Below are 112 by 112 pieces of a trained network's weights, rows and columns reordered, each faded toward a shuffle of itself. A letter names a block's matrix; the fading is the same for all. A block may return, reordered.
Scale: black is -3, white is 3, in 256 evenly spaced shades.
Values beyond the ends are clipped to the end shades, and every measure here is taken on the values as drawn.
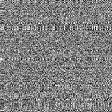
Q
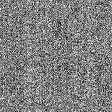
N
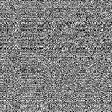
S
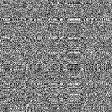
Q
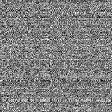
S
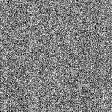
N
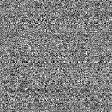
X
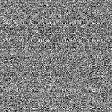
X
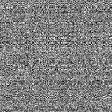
Q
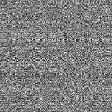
Q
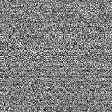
S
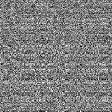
S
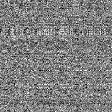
X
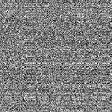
S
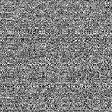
X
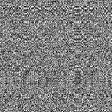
Q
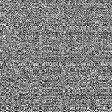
Q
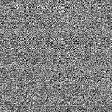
X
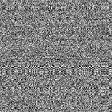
Q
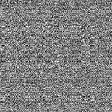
Q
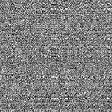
S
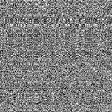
Q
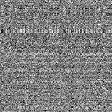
S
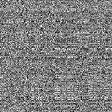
S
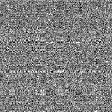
X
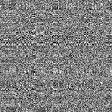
Q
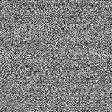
X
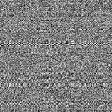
Q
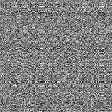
Q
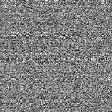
X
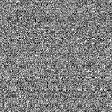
X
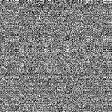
S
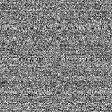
S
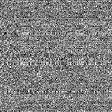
X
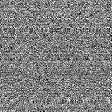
S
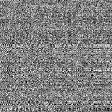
S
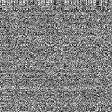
S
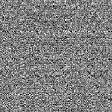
X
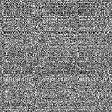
S
